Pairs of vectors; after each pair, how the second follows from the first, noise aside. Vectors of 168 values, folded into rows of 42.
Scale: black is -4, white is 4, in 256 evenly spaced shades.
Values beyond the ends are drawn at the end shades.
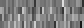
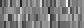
wrapped around, negated.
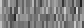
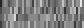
negated.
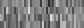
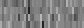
negated, partly zeroed.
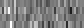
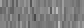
wrapped around, shrunk.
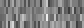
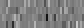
negated, partly zeroed.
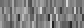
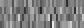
negated.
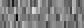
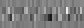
reversed, negated, partly zeroed.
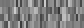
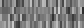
wrapped around, negated.
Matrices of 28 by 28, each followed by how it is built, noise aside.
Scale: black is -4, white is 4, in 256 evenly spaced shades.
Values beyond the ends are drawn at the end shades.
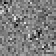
block diagonal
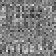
low rank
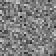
repeating rows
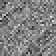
Hankel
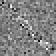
banded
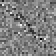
banded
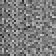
repeating rows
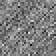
Hankel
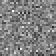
noise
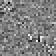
block diagonal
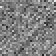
Hankel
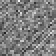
Hankel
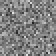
noise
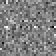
uneven rows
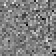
upper triangular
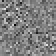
block diagonal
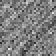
Hankel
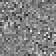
block diagonal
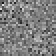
block diagonal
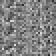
repeating rows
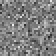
noise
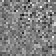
upper triangular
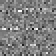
uneven rows
